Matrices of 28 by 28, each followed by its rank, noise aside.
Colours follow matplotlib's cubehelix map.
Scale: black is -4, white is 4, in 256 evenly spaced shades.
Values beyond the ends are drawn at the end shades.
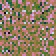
six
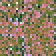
six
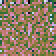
five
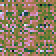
four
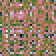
three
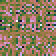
four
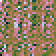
five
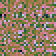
four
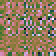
three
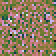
six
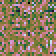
four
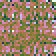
three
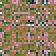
three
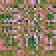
four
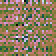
three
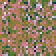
six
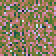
six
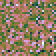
four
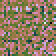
six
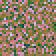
six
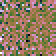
six
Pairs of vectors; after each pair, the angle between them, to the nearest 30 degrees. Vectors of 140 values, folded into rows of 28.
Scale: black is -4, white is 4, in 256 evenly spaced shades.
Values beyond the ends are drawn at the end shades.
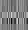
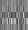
150 degrees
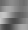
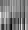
60 degrees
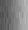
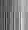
30 degrees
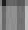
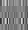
120 degrees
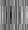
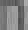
90 degrees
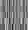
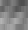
90 degrees
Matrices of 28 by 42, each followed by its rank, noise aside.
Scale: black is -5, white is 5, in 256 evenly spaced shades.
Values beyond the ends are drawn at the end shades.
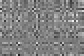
three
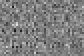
six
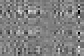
three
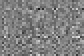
four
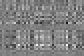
two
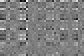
one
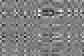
two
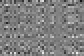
three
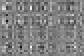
three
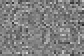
six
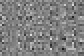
four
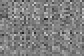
four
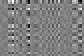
one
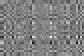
two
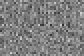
six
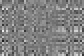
two
